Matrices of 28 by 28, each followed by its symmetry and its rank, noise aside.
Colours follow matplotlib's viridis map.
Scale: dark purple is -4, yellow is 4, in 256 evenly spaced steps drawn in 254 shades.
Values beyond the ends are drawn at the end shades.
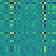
no symmetry, rank one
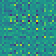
no symmetry, rank two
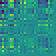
no symmetry, rank two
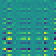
no symmetry, rank one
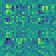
no symmetry, rank two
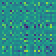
symmetric, rank two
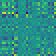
no symmetry, rank two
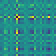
symmetric, rank one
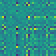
antisymmetric, rank two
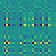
no symmetry, rank one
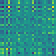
no symmetry, rank two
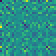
symmetric, rank three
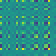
symmetric, rank one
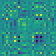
symmetric, rank three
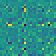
symmetric, rank three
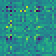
symmetric, rank three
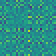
antisymmetric, rank two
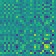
symmetric, rank two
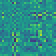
antisymmetric, rank two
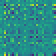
symmetric, rank two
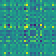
symmetric, rank two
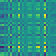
no symmetry, rank one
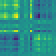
symmetric, rank one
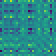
no symmetry, rank two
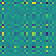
symmetric, rank one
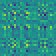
antisymmetric, rank two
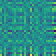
antisymmetric, rank two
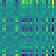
no symmetry, rank one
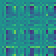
no symmetry, rank two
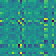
antisymmetric, rank two
